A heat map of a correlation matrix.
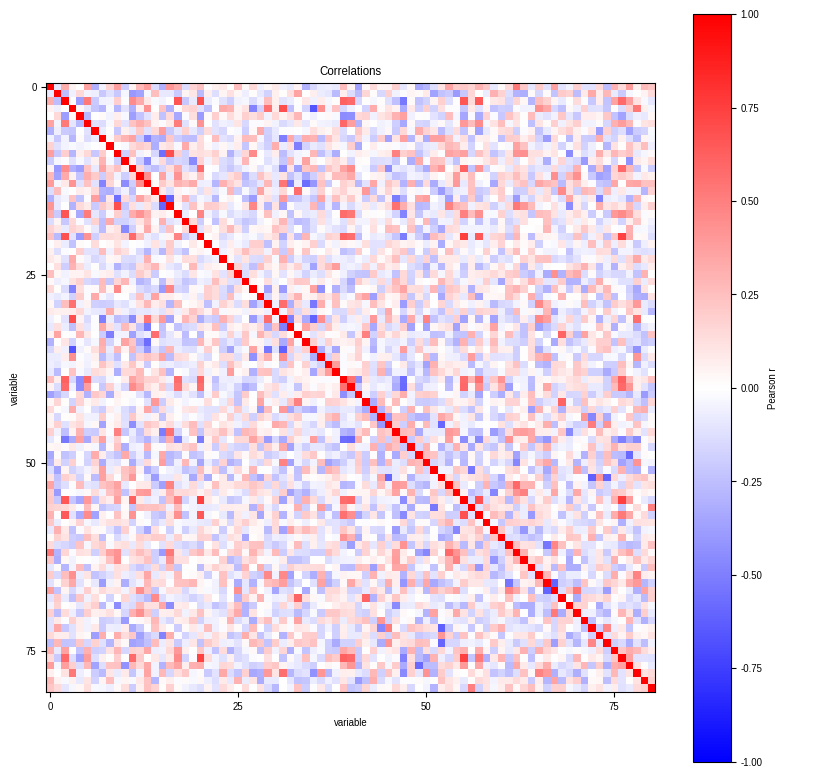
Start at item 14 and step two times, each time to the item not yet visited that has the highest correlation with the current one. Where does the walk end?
68
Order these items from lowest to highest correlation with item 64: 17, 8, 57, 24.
57, 17, 8, 24
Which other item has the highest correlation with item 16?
9
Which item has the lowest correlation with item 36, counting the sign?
27
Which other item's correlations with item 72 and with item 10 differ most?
52
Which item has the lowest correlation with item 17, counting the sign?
47
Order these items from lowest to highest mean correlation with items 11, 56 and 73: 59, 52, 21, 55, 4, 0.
4, 21, 59, 0, 55, 52
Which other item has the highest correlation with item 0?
62
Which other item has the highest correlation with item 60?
39
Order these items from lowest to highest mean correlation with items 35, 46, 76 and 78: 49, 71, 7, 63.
49, 71, 7, 63
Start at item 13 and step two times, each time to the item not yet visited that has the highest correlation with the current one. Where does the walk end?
3
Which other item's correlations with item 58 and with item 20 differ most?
76
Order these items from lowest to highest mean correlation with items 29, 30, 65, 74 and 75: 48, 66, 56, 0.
56, 0, 48, 66
